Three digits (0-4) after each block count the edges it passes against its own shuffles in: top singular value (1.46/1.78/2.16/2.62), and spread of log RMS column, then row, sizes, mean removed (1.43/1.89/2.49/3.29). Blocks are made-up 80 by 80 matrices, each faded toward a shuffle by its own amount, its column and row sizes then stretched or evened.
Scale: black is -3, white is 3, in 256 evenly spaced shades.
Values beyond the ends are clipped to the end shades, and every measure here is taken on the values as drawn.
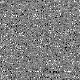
0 1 2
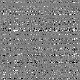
2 2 4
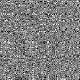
3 1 2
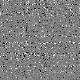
0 2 3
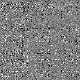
1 3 3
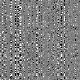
4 4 0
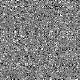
2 1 2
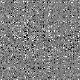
0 3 3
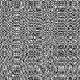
4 0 0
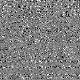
1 1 3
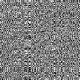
4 3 1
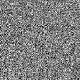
2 1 1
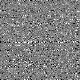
1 1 3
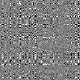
4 4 3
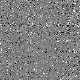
0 2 2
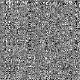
2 3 2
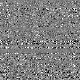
0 1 4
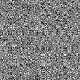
3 1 0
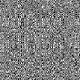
3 3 1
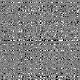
3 3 4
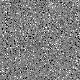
0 2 0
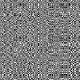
4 4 3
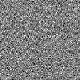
3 0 0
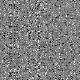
2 3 0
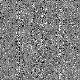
1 3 0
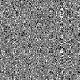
3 2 0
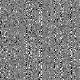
2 4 1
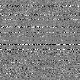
2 0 4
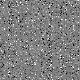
0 2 0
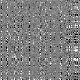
4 4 2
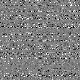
2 0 4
